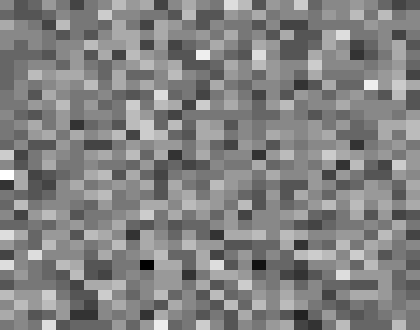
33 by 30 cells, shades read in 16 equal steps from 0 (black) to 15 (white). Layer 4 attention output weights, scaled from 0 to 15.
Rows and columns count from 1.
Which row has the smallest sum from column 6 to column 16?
32
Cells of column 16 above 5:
27
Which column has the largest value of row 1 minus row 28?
22
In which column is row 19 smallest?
1
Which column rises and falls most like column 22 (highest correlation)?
26
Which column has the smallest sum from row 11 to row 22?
19
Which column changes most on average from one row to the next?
11
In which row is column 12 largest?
33
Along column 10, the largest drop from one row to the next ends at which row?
14
